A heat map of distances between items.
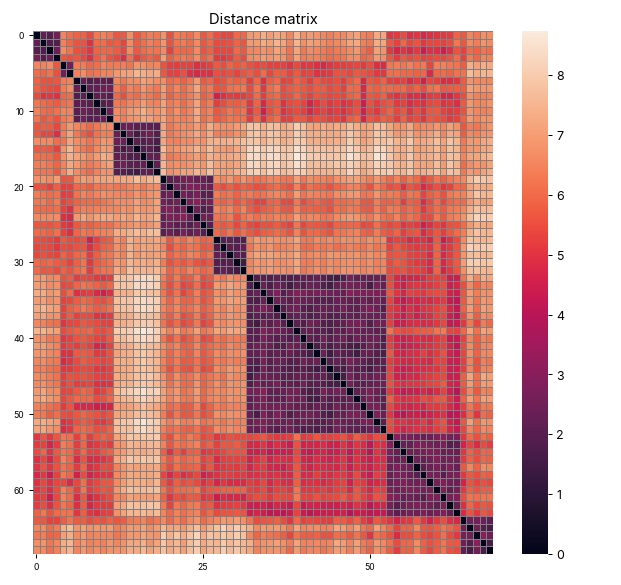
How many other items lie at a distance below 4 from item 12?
6
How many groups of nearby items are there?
9
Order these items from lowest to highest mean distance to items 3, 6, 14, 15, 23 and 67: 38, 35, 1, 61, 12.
12, 1, 61, 38, 35
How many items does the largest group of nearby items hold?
21
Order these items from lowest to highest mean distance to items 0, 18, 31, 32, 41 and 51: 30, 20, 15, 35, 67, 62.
35, 62, 30, 20, 15, 67
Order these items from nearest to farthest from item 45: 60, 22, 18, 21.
60, 22, 21, 18
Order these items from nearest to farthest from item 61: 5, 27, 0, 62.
62, 27, 0, 5
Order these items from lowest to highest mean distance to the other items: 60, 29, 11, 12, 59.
59, 60, 11, 29, 12
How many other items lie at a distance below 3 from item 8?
5
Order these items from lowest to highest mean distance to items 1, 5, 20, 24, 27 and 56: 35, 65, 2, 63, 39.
2, 63, 35, 39, 65
